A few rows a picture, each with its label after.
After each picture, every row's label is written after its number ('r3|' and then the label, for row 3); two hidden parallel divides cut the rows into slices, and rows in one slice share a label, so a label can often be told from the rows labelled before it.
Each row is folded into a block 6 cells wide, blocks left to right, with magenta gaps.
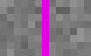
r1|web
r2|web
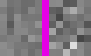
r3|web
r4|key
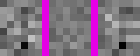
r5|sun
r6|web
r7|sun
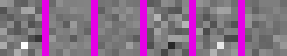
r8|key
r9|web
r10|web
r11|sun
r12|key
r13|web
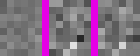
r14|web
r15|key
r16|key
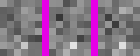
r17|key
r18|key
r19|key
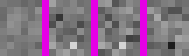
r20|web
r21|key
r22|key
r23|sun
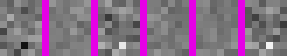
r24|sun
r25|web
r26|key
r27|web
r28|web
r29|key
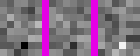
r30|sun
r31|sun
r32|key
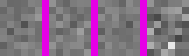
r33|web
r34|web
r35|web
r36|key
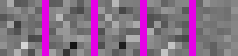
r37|key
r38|sun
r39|sun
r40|key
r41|web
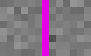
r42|web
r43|web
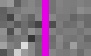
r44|key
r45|web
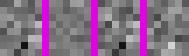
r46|sun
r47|web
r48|sun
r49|key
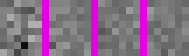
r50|sun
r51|web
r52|web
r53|web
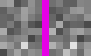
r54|key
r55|key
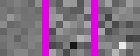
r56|web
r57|sun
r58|key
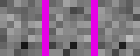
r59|sun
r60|sun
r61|sun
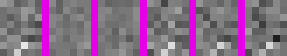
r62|key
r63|web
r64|web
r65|key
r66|key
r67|key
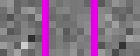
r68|key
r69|web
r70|sun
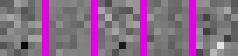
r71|sun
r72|web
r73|sun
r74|web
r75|key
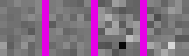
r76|web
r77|web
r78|sun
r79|key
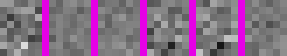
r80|key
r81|web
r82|web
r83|sun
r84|sun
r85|web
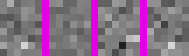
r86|key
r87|web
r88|sun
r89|key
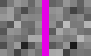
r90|sun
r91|sun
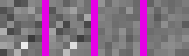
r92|key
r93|key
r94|web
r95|web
